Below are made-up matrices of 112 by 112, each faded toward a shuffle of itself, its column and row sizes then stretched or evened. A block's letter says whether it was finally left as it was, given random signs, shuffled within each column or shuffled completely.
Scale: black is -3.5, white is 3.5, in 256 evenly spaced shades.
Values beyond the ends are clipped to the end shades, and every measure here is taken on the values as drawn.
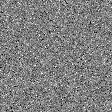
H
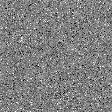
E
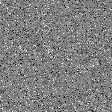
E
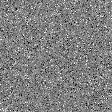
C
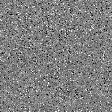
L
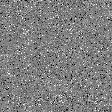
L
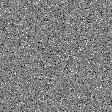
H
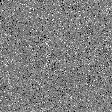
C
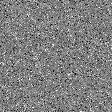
H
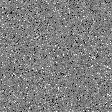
H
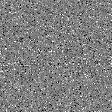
L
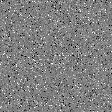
E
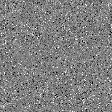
L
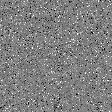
C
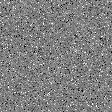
H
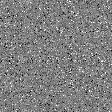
L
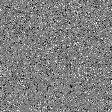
H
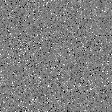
E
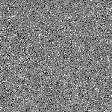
L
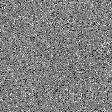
L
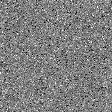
C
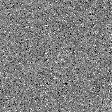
E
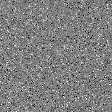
E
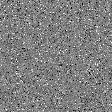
C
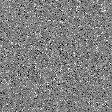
E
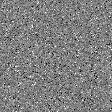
L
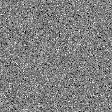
L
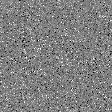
E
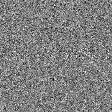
E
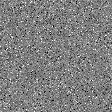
C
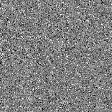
L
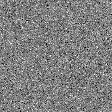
C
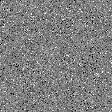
L
